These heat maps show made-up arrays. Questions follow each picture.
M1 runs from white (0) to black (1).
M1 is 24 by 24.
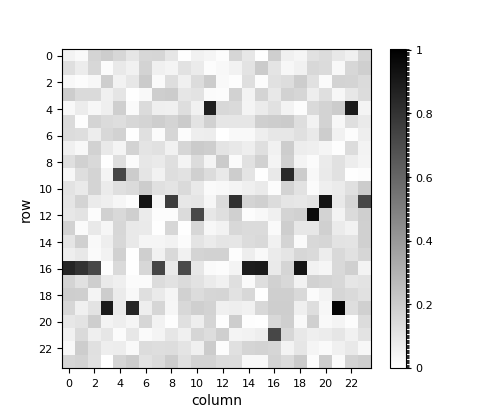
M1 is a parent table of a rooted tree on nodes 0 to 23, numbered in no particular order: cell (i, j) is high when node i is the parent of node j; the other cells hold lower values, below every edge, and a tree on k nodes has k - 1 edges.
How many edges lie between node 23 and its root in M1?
7
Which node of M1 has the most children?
16
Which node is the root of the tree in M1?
12
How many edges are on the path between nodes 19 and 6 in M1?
6
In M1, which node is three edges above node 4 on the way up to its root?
21
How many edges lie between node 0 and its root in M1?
4
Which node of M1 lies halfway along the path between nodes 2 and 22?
9
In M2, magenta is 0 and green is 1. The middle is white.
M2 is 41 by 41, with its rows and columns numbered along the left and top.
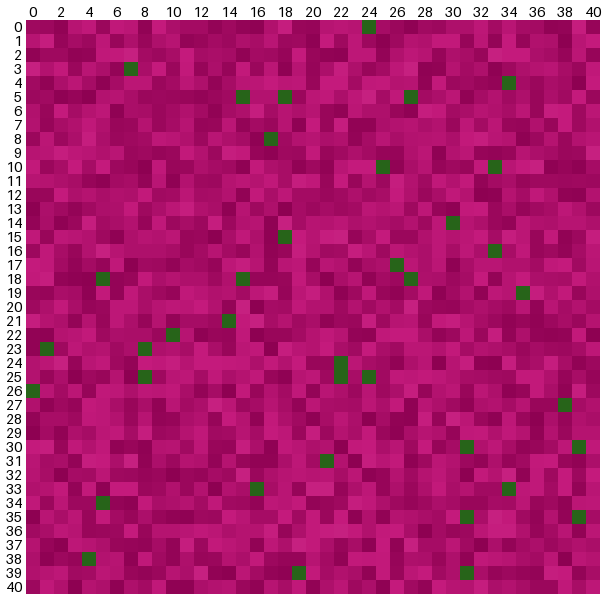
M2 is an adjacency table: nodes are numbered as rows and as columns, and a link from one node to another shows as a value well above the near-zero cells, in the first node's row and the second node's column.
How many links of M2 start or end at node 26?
2
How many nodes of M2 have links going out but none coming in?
2
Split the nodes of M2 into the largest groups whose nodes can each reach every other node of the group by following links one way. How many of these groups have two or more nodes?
4
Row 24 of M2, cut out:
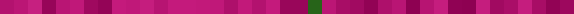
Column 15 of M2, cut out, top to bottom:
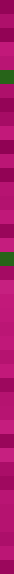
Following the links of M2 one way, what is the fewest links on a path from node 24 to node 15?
6
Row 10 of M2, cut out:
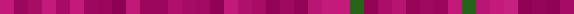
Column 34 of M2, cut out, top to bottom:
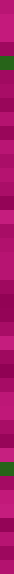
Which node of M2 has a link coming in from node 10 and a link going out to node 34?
node 33
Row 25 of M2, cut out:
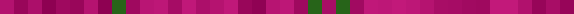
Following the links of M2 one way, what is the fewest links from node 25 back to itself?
3
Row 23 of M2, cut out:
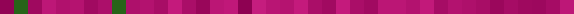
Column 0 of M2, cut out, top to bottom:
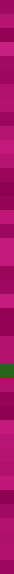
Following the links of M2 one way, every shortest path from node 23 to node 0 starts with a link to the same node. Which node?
node 8
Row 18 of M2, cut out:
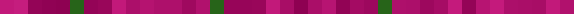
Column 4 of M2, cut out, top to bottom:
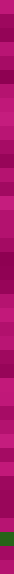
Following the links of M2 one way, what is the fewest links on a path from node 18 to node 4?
3
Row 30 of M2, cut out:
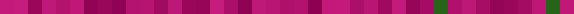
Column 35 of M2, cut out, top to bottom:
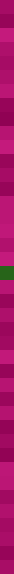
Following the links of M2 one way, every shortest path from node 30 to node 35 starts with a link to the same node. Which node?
node 39
